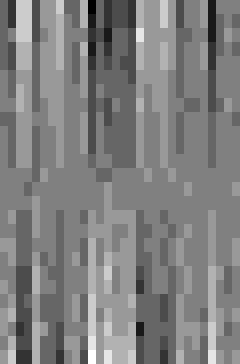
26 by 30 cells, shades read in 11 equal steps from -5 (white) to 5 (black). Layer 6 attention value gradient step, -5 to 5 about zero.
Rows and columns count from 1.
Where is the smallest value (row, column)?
26, 12
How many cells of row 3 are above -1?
20
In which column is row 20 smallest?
14
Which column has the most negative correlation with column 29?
24
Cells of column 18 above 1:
5
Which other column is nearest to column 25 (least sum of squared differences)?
9
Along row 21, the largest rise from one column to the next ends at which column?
18
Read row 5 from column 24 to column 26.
0 0 -1
